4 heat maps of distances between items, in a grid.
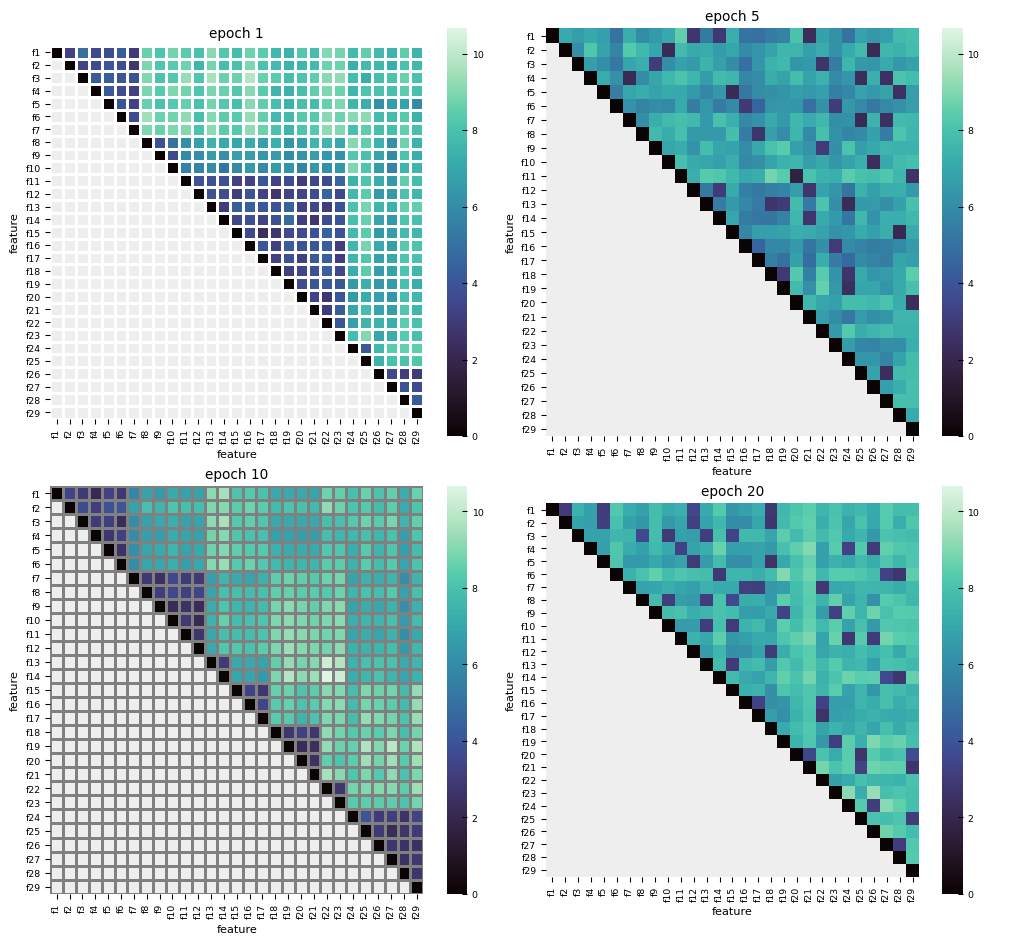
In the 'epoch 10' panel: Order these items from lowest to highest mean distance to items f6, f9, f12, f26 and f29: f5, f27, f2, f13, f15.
f27, f5, f2, f13, f15
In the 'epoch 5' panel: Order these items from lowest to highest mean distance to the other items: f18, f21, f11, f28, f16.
f16, f21, f18, f28, f11
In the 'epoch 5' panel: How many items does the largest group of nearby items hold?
4
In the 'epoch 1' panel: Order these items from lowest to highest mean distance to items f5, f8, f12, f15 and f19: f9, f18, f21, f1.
f18, f21, f9, f1
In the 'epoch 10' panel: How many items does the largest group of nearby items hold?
6
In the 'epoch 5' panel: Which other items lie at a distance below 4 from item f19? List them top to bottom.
f13, f18, f24
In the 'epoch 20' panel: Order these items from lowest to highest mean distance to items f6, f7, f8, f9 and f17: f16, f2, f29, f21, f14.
f16, f14, f2, f29, f21
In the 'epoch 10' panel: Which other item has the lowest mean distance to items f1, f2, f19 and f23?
f4
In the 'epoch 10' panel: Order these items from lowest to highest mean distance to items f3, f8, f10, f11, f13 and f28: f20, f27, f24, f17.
f24, f27, f17, f20
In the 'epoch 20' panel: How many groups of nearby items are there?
7
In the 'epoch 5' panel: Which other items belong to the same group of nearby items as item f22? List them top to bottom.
f3, f9
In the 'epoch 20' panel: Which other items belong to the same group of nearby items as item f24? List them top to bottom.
f4, f11, f26
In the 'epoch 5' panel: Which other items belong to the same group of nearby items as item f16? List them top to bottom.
f6, f23
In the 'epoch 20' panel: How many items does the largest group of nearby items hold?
5
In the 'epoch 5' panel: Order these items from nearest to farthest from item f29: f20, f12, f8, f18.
f20, f12, f8, f18
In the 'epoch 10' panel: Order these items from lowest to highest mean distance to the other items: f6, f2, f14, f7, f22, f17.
f7, f6, f2, f17, f14, f22
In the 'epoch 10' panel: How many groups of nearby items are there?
7
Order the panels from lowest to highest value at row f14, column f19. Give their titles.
epoch 1, epoch 5, epoch 20, epoch 10
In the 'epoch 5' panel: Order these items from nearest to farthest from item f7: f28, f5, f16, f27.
f27, f16, f5, f28
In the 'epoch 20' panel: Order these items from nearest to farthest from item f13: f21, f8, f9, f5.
f8, f5, f9, f21
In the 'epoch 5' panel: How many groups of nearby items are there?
9
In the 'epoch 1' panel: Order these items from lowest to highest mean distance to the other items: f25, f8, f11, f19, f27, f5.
f19, f11, f27, f5, f8, f25
